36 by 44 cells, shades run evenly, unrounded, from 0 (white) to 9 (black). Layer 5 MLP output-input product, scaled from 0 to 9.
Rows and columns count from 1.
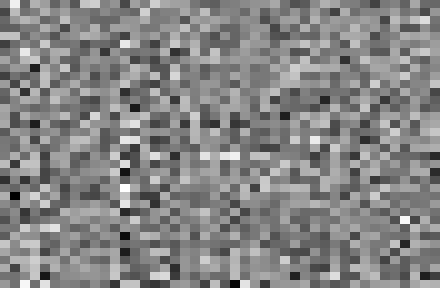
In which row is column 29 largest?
15
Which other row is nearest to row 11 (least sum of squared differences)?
26
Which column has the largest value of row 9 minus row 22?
4
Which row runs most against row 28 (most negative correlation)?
31
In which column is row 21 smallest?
13
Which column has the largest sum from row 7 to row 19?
16
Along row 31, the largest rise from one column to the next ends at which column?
41
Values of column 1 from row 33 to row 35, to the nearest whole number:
5 3 5
